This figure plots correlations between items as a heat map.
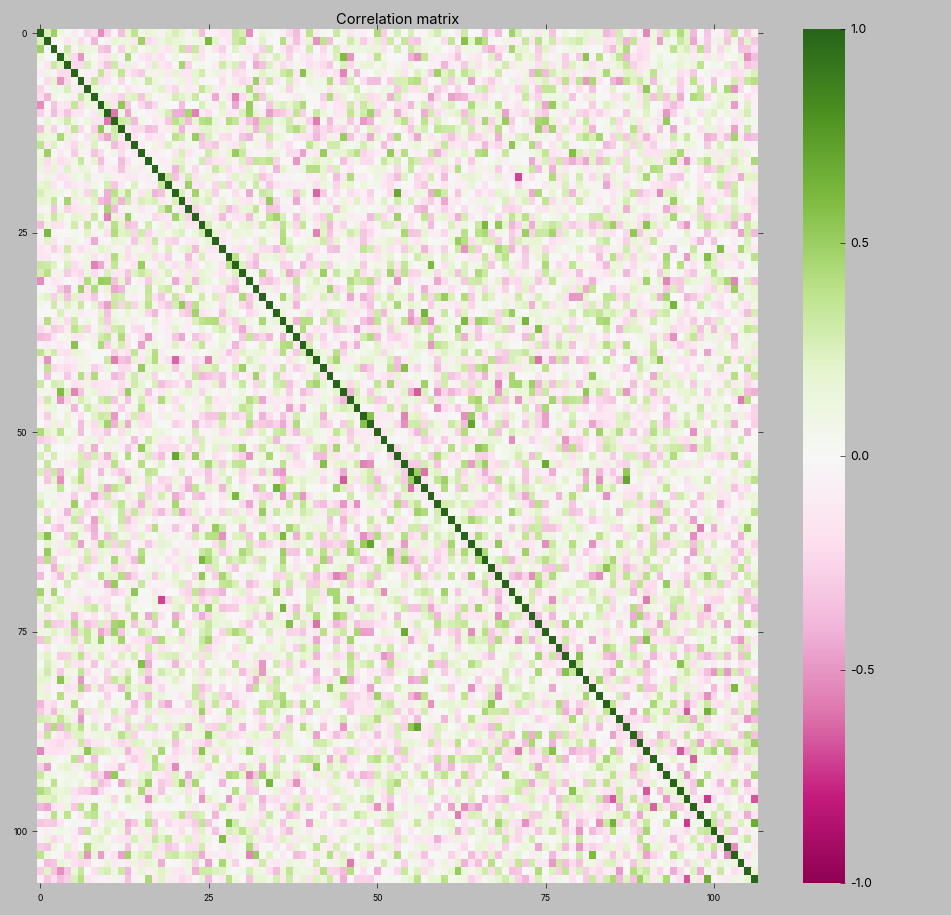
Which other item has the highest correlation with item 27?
101
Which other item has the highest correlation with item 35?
57
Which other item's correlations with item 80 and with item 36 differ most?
33
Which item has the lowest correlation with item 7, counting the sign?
103
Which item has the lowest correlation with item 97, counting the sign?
91
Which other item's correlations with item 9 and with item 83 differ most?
68
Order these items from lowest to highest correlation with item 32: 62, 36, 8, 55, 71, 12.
12, 71, 62, 36, 55, 8
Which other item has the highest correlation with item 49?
64
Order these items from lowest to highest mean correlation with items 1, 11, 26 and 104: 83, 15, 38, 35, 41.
41, 38, 35, 83, 15
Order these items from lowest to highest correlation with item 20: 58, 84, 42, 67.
58, 42, 67, 84
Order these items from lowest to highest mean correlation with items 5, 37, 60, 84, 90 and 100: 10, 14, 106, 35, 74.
14, 10, 35, 74, 106
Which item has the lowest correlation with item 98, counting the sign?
62
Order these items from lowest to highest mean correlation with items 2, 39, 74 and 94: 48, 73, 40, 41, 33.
73, 41, 48, 33, 40
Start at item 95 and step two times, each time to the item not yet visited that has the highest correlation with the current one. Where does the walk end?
15
